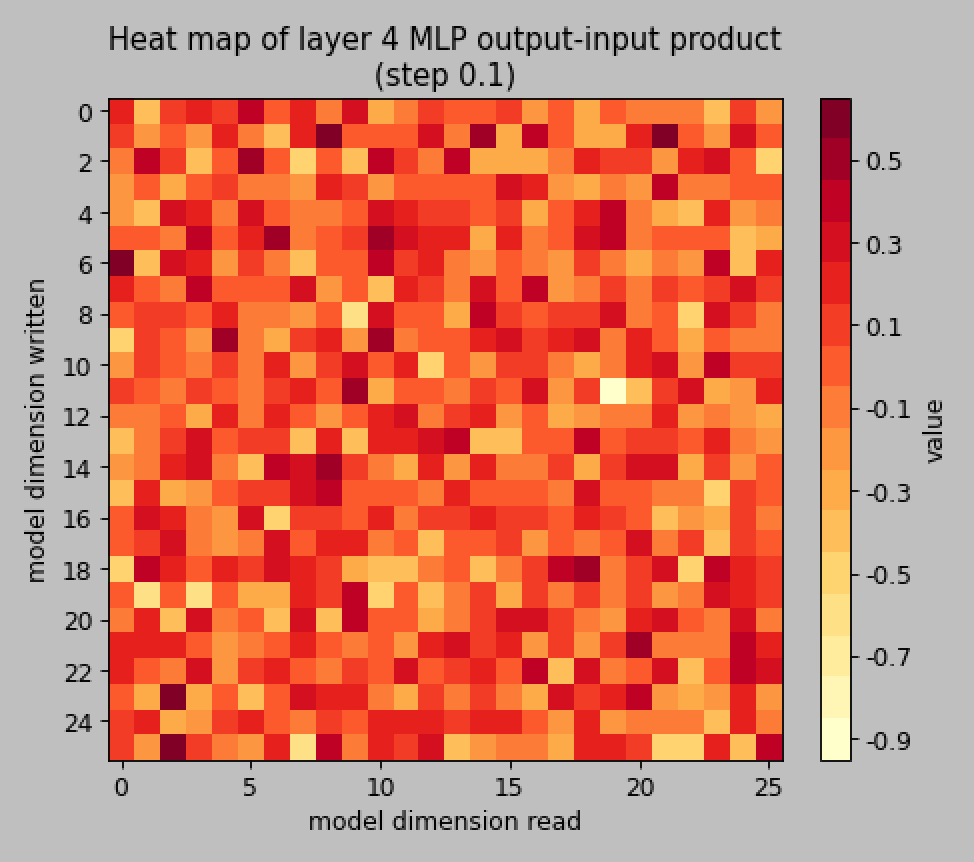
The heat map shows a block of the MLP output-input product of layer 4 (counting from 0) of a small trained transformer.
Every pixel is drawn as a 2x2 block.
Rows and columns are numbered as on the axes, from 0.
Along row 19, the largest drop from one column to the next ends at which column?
10
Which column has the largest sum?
8
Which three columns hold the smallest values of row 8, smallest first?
9, 22, 13
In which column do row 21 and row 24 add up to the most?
24
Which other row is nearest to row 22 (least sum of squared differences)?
7
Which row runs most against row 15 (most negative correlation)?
6
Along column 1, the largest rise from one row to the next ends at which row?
20
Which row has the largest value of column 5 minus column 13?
0
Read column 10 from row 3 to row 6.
-0.2 0.3 0.5 0.4
